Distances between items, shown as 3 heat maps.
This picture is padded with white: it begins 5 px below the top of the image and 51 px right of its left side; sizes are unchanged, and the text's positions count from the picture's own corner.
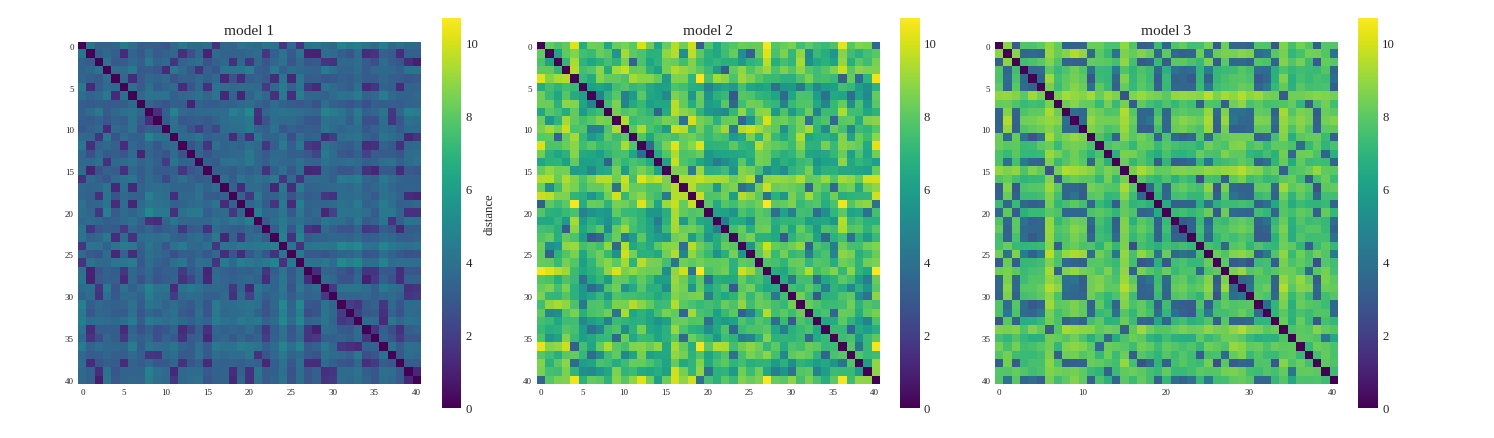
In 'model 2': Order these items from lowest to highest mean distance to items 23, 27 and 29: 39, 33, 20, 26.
39, 20, 33, 26
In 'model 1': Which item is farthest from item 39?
8
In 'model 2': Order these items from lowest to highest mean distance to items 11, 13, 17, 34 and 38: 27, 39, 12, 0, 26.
39, 12, 26, 0, 27
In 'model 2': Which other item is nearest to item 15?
18
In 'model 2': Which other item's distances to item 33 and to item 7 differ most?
30
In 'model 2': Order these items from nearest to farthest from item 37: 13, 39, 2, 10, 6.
6, 10, 13, 2, 39
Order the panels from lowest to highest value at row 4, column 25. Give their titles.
model 1, model 3, model 2
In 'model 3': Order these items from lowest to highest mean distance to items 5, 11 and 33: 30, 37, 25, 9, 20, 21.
21, 25, 20, 30, 9, 37
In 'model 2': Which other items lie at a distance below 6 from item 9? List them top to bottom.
1, 17, 24, 25, 32, 35
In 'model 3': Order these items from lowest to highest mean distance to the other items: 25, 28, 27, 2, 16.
2, 28, 25, 16, 27
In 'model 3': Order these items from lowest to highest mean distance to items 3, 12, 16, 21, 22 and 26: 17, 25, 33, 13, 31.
31, 25, 33, 17, 13
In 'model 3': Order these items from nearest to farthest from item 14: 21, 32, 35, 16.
21, 32, 35, 16
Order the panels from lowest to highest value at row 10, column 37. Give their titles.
model 1, model 2, model 3
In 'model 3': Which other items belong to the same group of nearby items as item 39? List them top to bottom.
13, 35
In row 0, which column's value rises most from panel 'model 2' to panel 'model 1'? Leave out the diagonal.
19
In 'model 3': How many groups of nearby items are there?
6
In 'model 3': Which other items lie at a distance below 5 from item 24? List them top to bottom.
7, 16, 27, 37
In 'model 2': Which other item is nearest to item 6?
23
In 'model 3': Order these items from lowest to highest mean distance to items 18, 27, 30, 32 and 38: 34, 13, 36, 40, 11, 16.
16, 40, 11, 13, 36, 34
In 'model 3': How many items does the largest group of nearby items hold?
14
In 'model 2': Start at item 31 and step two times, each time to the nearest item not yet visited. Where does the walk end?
28
